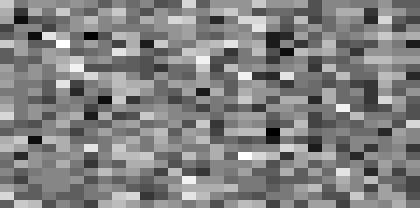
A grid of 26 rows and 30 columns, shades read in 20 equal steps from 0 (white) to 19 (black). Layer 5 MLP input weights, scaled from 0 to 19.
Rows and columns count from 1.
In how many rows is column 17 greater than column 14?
13
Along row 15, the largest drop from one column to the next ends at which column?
8
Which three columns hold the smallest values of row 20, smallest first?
18, 19, 11
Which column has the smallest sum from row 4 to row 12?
5
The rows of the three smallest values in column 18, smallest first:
20, 10, 3
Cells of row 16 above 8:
21
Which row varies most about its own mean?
6
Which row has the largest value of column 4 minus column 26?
15
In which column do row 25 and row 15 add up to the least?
1
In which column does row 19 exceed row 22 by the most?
25
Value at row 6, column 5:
0
